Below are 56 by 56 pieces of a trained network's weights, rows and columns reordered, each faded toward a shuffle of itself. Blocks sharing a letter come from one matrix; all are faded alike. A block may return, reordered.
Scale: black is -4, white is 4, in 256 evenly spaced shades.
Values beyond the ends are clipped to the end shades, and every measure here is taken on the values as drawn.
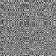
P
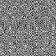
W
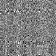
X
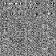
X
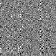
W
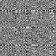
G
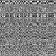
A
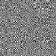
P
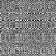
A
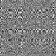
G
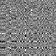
G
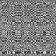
A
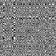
G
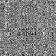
X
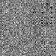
X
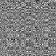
P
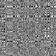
G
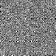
X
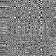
G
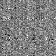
X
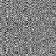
W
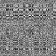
A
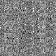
X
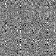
W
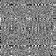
G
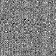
X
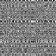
A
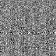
X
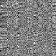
W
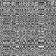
A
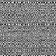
A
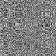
W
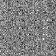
X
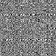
X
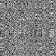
W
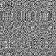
W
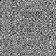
W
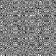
G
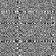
G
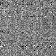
X
